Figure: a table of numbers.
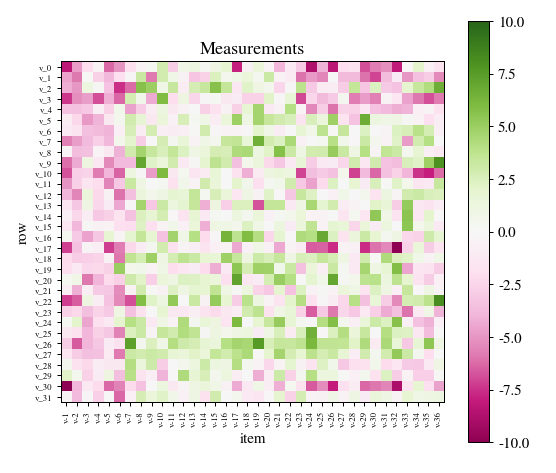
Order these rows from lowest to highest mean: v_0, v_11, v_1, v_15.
v_0, v_1, v_11, v_15
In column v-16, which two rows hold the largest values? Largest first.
v_16, v_18
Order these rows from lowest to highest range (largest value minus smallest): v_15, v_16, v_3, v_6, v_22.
v_6, v_15, v_16, v_3, v_22
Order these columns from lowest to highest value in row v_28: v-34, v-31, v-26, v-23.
v-34, v-31, v-23, v-26
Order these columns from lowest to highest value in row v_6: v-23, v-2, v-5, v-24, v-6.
v-5, v-2, v-6, v-24, v-23
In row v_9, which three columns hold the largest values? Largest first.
v-36, v-8, v-35
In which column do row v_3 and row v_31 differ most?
v-23
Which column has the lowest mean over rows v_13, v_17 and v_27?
v-6
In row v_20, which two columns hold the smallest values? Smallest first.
v-3, v-4
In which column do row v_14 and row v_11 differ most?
v-7
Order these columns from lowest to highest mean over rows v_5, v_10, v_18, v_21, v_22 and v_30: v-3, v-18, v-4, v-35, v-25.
v-4, v-3, v-35, v-25, v-18
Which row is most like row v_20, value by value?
v_24
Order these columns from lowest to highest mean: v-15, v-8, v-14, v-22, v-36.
v-36, v-14, v-22, v-15, v-8
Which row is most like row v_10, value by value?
v_3
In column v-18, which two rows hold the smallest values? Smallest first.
v_10, v_3
